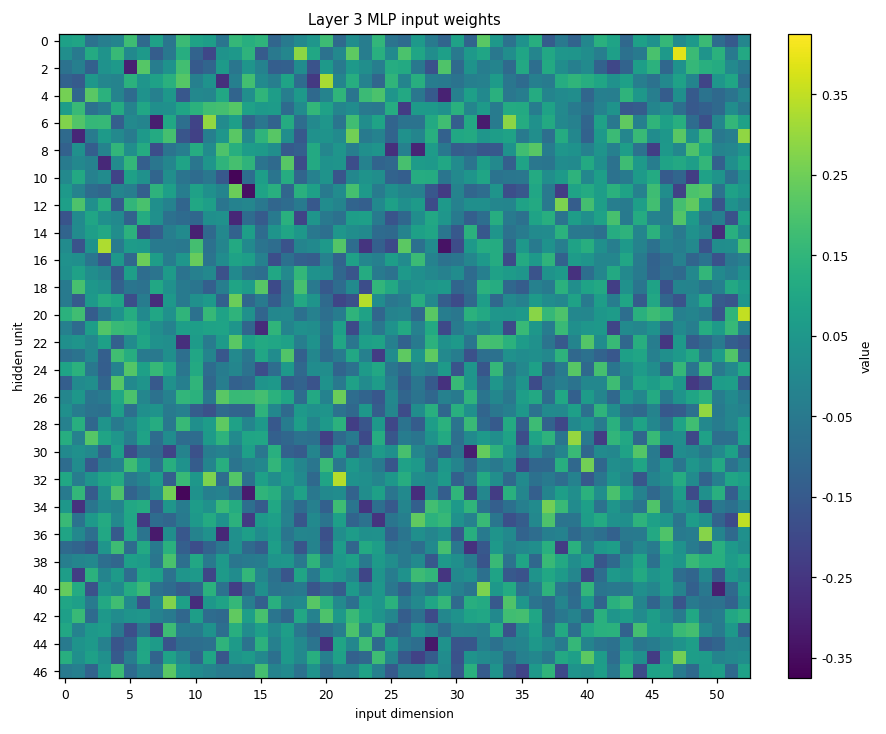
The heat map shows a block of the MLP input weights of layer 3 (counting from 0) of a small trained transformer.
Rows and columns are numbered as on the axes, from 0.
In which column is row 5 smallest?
26
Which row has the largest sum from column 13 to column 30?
1
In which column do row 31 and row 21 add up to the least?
15
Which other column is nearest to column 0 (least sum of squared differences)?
11
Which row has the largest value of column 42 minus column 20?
29
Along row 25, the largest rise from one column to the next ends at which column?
30
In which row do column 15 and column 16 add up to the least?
24
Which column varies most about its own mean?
13
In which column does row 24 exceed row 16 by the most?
5
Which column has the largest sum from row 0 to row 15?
47
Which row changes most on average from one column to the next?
33
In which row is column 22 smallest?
28
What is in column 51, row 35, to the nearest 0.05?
-0.2
